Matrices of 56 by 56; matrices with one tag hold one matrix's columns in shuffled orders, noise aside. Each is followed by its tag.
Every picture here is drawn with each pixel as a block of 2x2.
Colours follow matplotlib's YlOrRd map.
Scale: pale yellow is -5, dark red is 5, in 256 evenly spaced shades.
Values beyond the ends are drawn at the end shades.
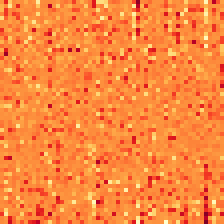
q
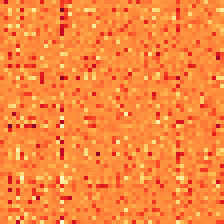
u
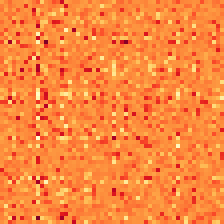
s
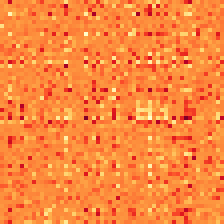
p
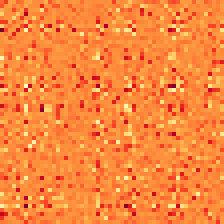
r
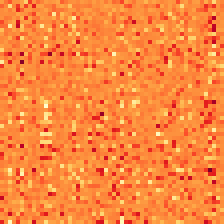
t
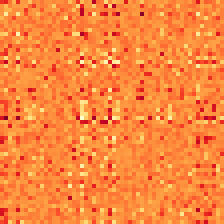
p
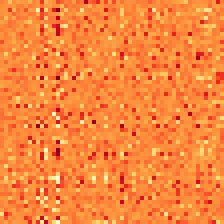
u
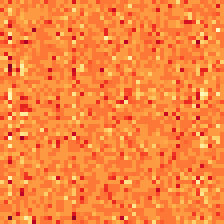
s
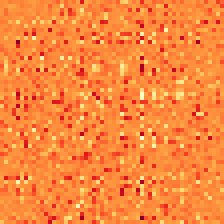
s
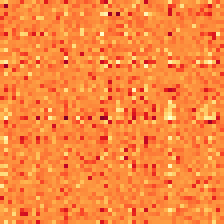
p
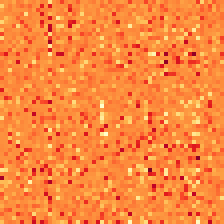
t
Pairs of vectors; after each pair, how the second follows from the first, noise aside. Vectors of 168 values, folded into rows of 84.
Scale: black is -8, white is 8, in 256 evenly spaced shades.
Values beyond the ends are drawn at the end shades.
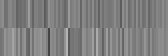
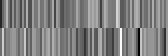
wrapped around, negated, scaled up.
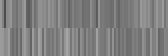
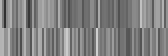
scaled up.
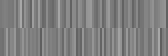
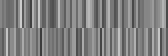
scaled up.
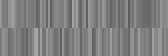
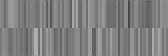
copied.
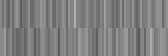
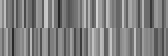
wrapped around, negated, scaled up.
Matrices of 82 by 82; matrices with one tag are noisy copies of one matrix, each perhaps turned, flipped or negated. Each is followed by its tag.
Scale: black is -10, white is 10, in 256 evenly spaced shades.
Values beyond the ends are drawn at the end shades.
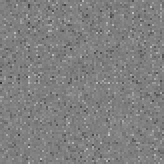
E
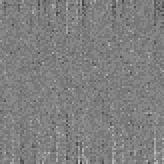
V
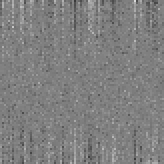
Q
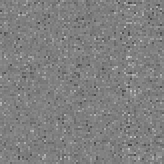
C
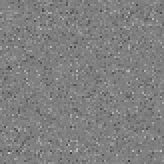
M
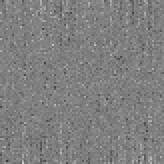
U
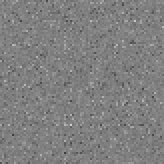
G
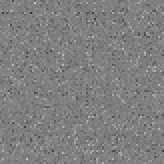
M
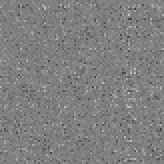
C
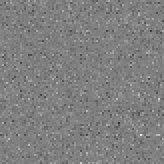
E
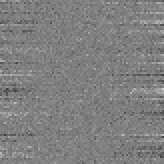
Q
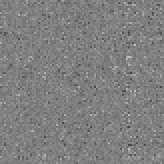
C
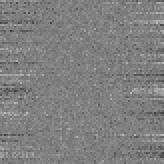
Q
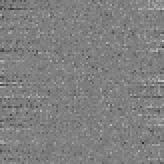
V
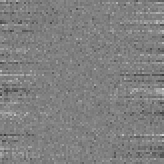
Q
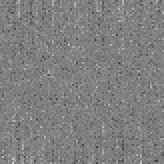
U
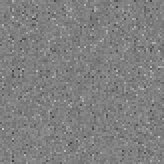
M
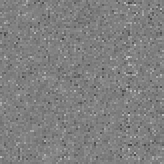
C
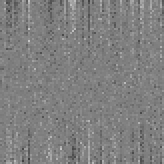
Q
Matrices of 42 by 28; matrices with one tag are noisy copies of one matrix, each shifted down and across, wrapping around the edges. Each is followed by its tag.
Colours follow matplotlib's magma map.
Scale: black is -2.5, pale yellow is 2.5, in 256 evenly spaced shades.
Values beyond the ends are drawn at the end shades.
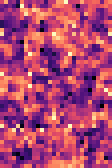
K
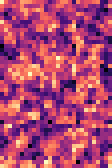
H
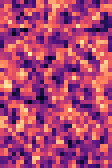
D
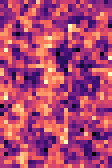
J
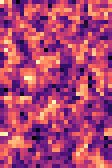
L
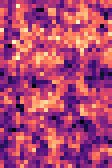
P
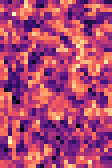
D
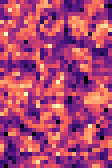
H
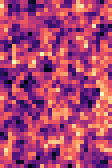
J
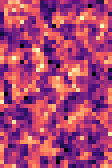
L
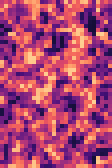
J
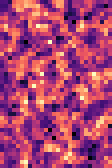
L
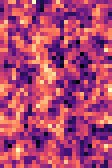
J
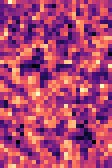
D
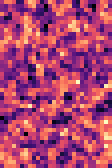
D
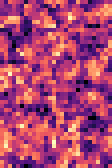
H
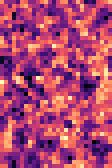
J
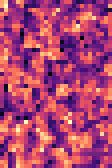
L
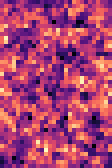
K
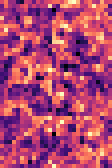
K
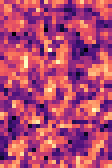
H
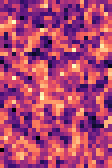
D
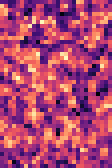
D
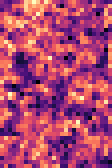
K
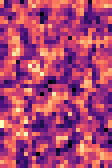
L
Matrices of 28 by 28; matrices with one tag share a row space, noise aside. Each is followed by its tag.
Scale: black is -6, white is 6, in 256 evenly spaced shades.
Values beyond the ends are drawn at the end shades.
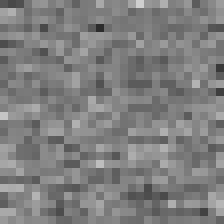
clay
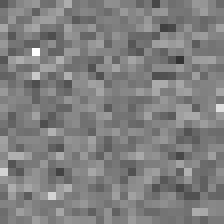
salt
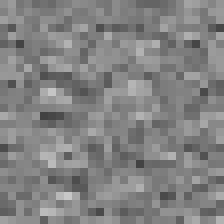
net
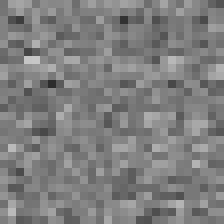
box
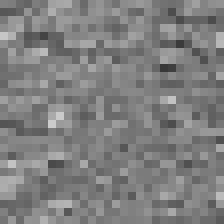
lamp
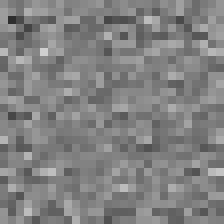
box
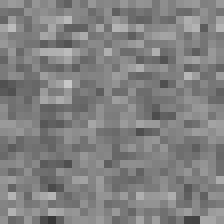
net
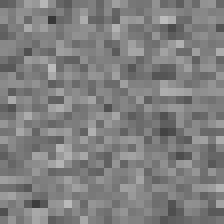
lamp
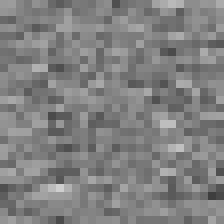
lamp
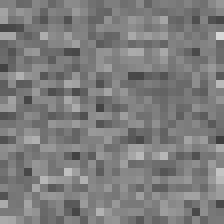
clay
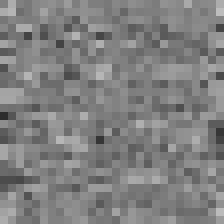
clay
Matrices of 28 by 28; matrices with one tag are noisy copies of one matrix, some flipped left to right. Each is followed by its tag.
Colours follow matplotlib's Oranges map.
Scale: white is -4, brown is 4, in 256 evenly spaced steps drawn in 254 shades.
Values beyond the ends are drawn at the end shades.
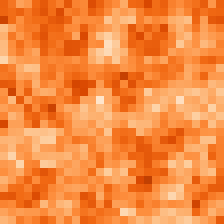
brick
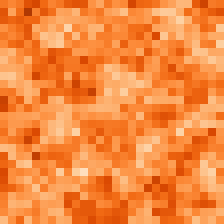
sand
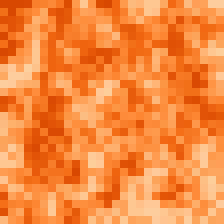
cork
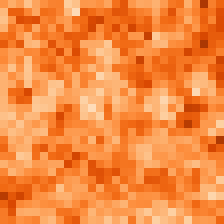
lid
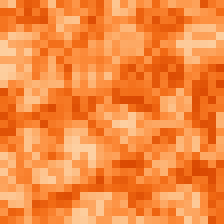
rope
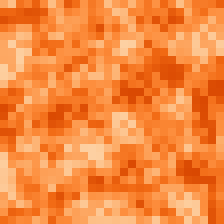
rope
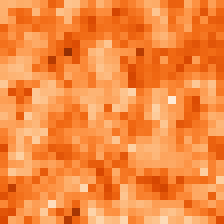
lid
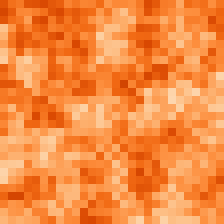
brick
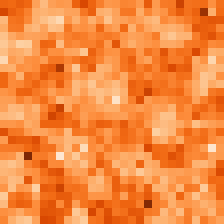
sand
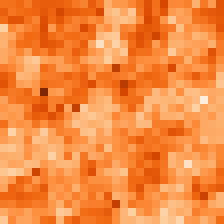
brick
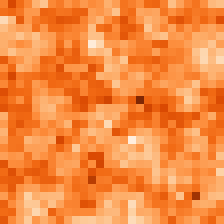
rope
